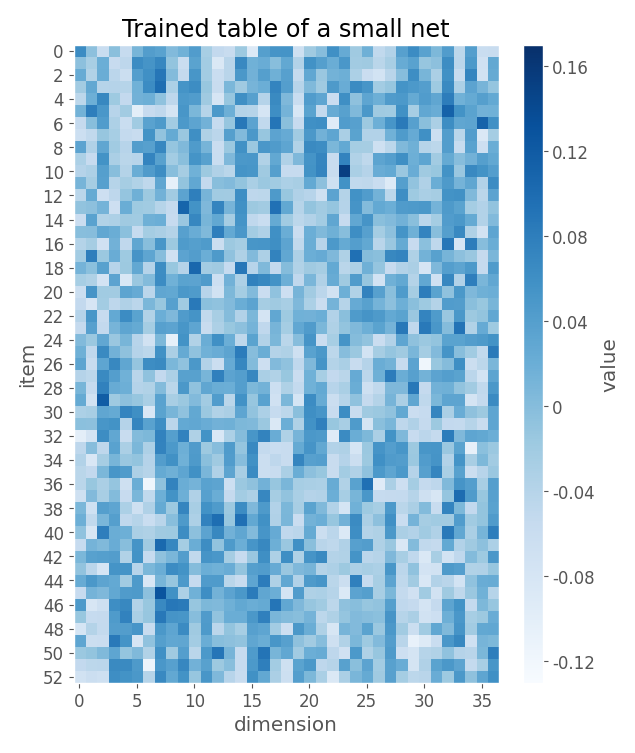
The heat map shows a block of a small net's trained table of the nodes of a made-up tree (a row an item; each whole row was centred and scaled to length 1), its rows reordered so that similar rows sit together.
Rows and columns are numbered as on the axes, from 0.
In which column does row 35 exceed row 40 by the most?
31
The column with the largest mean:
7
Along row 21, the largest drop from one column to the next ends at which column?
11
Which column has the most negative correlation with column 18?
19
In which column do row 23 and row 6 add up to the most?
28
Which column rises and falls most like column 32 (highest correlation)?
17
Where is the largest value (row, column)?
10, 23
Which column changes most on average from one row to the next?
12
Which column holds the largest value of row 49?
3
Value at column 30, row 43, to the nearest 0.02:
-0.08
